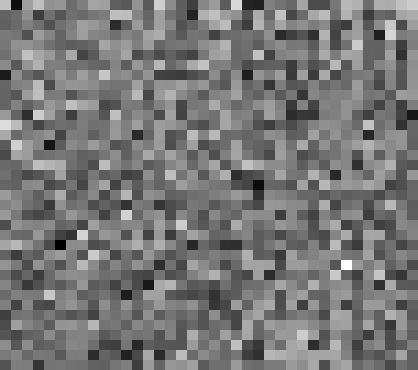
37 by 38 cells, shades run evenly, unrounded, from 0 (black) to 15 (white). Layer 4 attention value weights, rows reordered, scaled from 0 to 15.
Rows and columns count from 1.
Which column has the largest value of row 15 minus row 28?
2
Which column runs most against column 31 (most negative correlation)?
33
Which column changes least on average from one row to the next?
38
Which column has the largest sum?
32
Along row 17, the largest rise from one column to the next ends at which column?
10
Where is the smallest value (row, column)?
25, 6
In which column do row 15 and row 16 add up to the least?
5
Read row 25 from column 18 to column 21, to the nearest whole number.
2 6 5 3
